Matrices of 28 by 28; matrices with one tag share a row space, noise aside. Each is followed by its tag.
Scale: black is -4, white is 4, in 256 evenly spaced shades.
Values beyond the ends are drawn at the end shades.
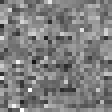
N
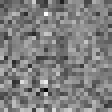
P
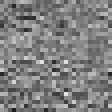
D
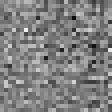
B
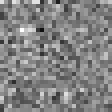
D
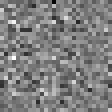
D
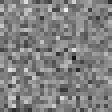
D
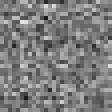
P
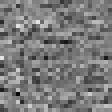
N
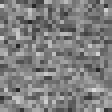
N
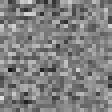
D
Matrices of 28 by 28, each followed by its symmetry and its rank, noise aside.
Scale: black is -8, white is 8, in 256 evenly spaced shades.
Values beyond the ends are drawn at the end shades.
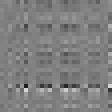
no symmetry, rank one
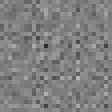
symmetric, rank three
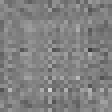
no symmetry, rank three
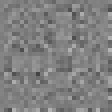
symmetric, rank three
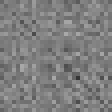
symmetric, rank three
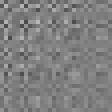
symmetric, rank two
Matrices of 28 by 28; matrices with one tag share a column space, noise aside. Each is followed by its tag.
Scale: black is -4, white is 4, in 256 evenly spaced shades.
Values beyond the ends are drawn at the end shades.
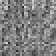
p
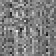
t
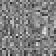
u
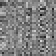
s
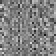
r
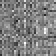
u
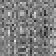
t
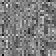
u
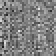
s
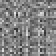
t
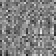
u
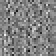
t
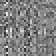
t
